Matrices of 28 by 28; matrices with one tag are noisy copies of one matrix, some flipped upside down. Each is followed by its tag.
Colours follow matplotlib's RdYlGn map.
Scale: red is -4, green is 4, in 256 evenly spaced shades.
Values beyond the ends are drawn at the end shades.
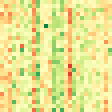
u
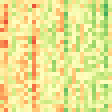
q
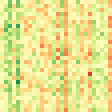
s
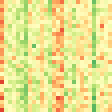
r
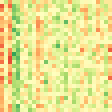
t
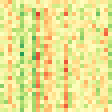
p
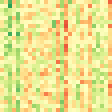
s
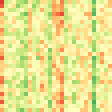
r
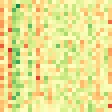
t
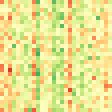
u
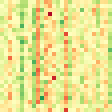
p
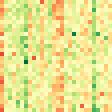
r
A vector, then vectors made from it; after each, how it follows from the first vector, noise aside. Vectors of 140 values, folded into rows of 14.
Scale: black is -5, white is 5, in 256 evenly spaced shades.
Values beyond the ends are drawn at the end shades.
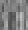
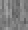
reversed, shrunk.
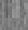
reversed, negated, shrunk.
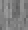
reversed, shrunk.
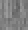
reversed, shrunk.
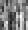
scaled up.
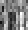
scaled up.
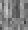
reversed.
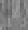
reversed, negated, shrunk.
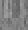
reversed, shrunk.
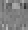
wrapped around, negated, partly zeroed.
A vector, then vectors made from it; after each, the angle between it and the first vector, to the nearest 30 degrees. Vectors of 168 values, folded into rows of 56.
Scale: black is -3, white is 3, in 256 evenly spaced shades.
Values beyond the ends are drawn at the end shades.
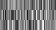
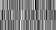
120 degrees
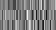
150 degrees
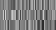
150 degrees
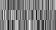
150 degrees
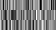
60 degrees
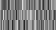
120 degrees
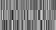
60 degrees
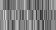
150 degrees
